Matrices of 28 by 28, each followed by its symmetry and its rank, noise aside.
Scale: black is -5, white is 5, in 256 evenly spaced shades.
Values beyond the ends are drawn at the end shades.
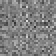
no symmetry, rank four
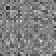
symmetric, rank five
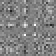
symmetric, rank five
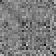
symmetric, rank four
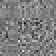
no symmetry, rank five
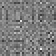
no symmetry, rank five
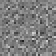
symmetric, rank three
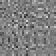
antisymmetric, rank four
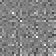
symmetric, rank four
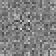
symmetric, rank four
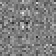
no symmetry, rank five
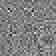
no symmetry, rank five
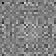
symmetric, rank three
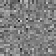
no symmetry, rank five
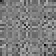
symmetric, rank three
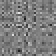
no symmetry, rank three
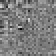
no symmetry, rank four
